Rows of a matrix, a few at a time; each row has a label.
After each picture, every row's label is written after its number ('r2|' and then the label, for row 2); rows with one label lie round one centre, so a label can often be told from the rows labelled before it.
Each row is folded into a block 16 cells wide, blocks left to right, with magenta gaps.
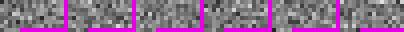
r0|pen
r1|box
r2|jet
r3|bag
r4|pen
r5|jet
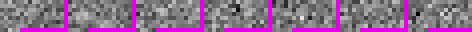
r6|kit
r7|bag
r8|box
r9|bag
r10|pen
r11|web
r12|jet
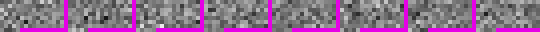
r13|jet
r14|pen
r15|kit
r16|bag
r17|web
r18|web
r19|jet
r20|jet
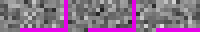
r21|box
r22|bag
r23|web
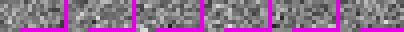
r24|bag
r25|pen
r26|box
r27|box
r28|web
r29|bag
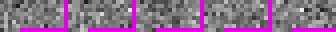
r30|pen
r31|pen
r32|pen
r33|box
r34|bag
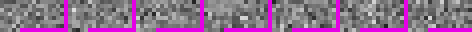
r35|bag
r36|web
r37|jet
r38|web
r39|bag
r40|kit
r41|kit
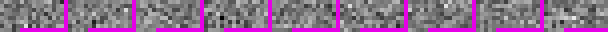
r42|web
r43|pen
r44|jet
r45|pen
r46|jet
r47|box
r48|bag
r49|pen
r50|pen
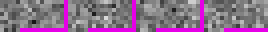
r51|web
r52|jet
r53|box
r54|pen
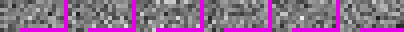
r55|pen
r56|web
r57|web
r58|jet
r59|pen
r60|bag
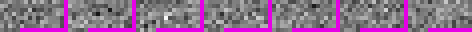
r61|bag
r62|jet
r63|pen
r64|web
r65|jet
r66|bag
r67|kit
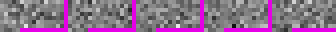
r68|web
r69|kit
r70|web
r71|web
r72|web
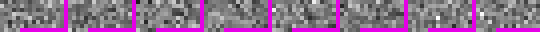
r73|pen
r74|kit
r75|web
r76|bag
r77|bag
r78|box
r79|pen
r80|web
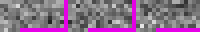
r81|box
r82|web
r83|jet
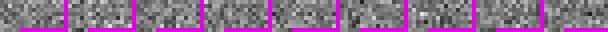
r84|box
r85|web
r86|web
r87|box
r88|jet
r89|kit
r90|pen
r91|web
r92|web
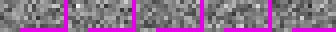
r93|bag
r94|box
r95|pen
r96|jet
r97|pen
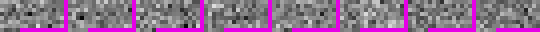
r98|jet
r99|web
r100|jet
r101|box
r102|jet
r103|web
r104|pen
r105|kit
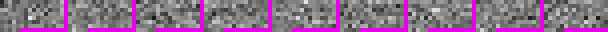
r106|pen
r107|box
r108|web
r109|jet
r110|bag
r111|jet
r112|kit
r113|bag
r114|bag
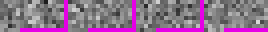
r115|kit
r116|pen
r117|web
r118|box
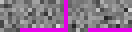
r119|web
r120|bag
